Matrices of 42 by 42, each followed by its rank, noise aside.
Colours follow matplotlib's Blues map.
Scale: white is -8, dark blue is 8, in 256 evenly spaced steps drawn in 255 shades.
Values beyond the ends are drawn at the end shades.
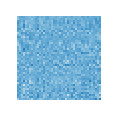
six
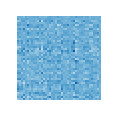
four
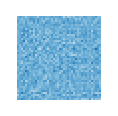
eight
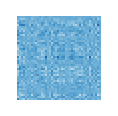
three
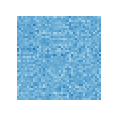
eight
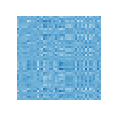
three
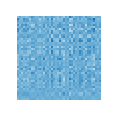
three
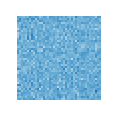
eight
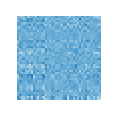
four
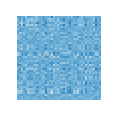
four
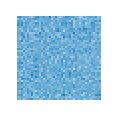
eight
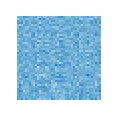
six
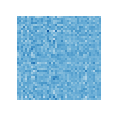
six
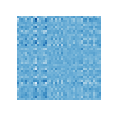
two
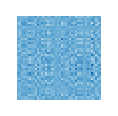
three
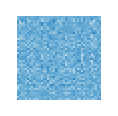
six
